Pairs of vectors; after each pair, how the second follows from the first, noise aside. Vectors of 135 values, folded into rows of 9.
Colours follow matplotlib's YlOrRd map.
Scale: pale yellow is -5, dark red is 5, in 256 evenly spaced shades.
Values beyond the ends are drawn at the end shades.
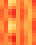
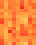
reversed, shrunk.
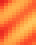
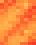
reversed, shrunk.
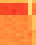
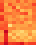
reversed, negated.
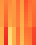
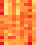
wrapped around.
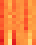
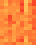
reversed, shrunk.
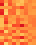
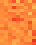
reversed, shrunk.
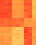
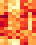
wrapped around, scaled up.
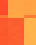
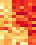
reversed, scaled up.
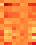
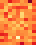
shuffled.
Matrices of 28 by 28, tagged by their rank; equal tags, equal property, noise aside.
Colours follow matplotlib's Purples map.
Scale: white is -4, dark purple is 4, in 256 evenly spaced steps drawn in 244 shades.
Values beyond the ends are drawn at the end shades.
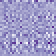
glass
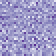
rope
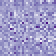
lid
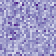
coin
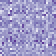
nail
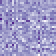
rope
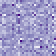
rope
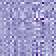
glass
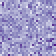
coin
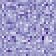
rope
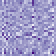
glass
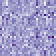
lid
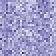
coin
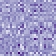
glass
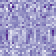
glass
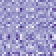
glass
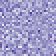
rope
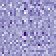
rope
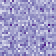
coin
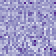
rope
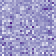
rope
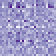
lid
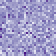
lid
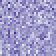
nail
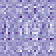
glass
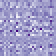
lid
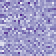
nail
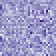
rope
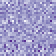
nail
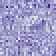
nail
